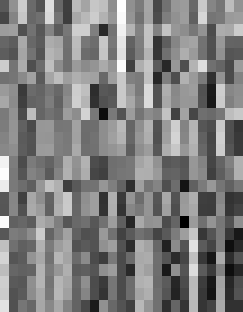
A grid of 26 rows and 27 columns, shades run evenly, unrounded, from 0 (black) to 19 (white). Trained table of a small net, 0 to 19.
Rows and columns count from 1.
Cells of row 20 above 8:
13
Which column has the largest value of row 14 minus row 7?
1
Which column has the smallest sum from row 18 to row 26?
26
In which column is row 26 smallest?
11
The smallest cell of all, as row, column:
19, 21
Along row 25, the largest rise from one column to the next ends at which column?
25
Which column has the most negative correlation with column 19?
16
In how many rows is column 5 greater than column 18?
22
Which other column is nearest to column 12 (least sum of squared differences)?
3
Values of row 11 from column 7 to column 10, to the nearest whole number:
9 9 12 8
